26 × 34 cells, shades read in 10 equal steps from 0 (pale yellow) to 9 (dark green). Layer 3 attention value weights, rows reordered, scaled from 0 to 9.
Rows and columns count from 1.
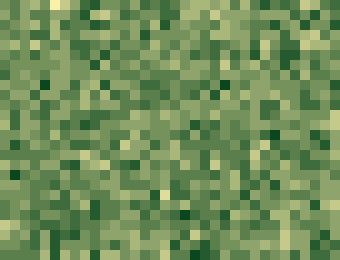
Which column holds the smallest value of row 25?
29
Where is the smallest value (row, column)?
1, 6
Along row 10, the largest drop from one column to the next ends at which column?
23
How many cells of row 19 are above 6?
4
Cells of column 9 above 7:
2
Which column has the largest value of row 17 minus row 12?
14
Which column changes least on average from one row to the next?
3
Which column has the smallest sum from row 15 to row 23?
34
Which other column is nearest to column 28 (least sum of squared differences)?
25
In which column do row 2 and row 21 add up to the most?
32
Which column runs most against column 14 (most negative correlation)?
19
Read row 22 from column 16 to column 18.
5 6 7
